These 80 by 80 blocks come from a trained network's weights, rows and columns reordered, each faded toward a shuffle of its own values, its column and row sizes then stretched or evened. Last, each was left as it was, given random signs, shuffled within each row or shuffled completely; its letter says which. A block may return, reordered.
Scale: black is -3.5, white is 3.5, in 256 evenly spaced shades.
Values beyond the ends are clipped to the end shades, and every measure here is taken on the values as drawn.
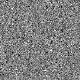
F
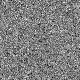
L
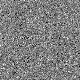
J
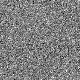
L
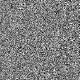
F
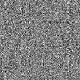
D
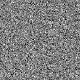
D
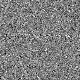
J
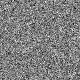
L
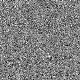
J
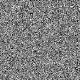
F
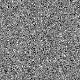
F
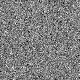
L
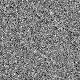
L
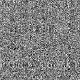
D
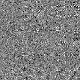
D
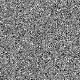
F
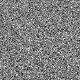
F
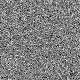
L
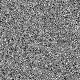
L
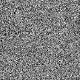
F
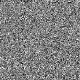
F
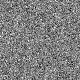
L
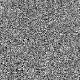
D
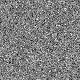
L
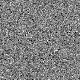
J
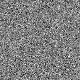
J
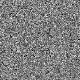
F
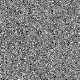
D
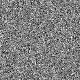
L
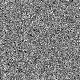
L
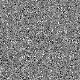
F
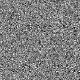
D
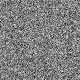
L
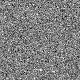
L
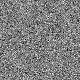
L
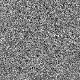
F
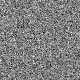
F
